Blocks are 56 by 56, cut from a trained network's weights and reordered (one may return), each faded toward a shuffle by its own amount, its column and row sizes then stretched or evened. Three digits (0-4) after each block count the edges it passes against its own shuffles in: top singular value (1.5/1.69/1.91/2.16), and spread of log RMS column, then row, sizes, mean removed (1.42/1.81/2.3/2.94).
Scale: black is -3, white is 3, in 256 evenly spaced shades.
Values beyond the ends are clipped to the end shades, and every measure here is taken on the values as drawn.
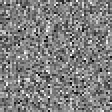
0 2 0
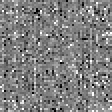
0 1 1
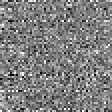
2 1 3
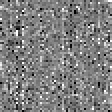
0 3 0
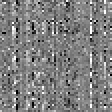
3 4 2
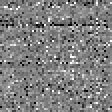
0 0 2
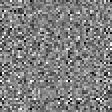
2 3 2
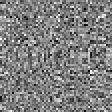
3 1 2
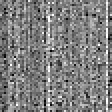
4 3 0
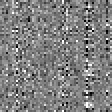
3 4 2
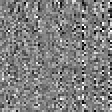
3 4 1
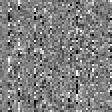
0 4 0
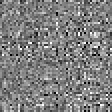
2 2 3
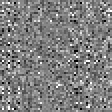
2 3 2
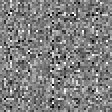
1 3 1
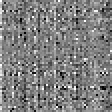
2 2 2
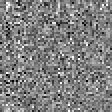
1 2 1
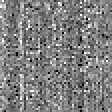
1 2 0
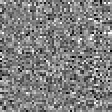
1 2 2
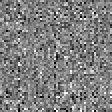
1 3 1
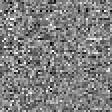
1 1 2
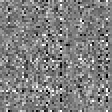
2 4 2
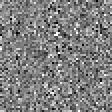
0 2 0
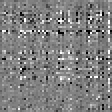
2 3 4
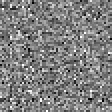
1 1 1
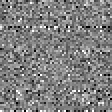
1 0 3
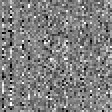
0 4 0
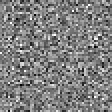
3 1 2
